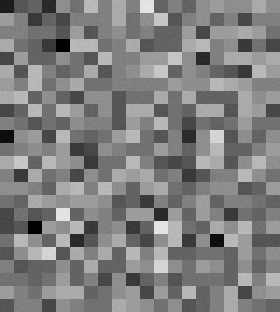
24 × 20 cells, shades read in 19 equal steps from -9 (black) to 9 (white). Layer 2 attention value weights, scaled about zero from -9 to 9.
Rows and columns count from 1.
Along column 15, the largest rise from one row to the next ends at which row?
4
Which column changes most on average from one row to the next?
12
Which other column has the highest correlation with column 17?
9
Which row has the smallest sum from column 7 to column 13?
22
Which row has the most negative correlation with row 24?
8
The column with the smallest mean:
14
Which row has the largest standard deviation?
18
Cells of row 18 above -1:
11
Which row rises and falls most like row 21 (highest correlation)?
10
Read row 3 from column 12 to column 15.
-2 -2 2 -4
